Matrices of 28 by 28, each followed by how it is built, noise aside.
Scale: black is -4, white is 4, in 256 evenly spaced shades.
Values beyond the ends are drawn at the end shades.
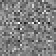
low rank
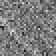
Toeplitz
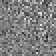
upper triangular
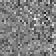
upper triangular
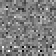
uneven rows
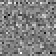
uneven rows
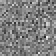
low rank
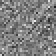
Hankel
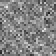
Toeplitz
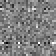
uneven rows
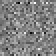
uneven rows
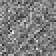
Hankel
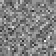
Hankel
